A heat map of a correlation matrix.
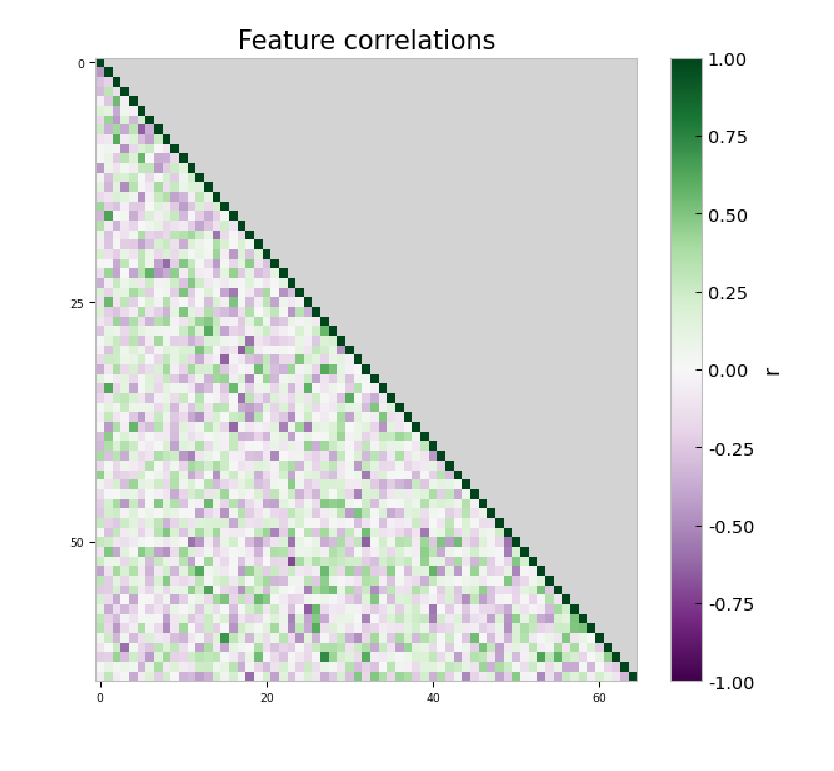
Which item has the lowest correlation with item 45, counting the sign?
31
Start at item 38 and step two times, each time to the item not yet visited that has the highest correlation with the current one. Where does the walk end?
2
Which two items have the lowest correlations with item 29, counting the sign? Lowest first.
18, 30
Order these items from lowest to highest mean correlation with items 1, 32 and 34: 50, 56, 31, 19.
50, 56, 19, 31
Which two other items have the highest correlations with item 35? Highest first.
30, 53
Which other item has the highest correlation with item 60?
15
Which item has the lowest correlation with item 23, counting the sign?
52
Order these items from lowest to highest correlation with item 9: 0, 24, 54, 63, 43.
24, 54, 0, 63, 43
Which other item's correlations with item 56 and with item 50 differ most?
19
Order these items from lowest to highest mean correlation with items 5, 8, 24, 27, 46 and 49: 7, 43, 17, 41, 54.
17, 43, 41, 7, 54
